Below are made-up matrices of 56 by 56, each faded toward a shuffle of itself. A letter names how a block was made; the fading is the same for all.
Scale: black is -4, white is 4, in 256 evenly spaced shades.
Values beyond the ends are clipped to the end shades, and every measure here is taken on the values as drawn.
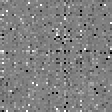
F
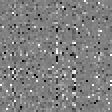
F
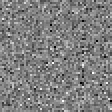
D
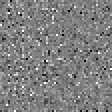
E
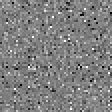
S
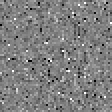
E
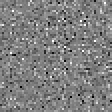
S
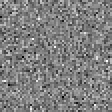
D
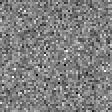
D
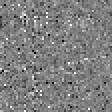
S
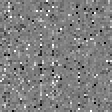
E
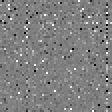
F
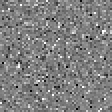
S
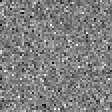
D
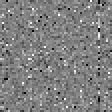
E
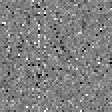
E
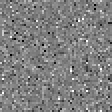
E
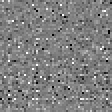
S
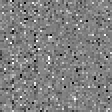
E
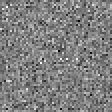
D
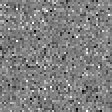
S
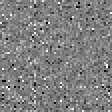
E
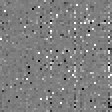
F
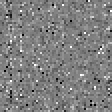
E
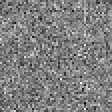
D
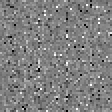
E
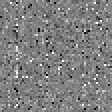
E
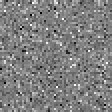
S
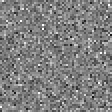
D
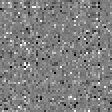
F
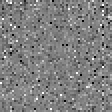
E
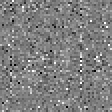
S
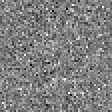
D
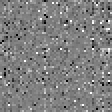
F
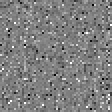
E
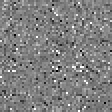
S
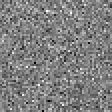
D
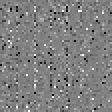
F
